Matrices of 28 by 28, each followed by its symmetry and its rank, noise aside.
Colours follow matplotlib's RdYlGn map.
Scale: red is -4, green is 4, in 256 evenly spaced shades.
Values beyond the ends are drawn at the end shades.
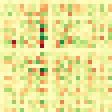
no symmetry, rank three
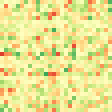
no symmetry, rank five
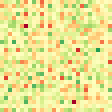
no symmetry, rank five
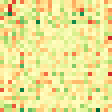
no symmetry, rank four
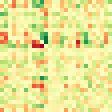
antisymmetric, rank four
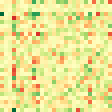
no symmetry, rank four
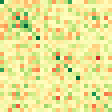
symmetric, rank five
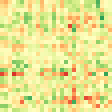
no symmetry, rank four
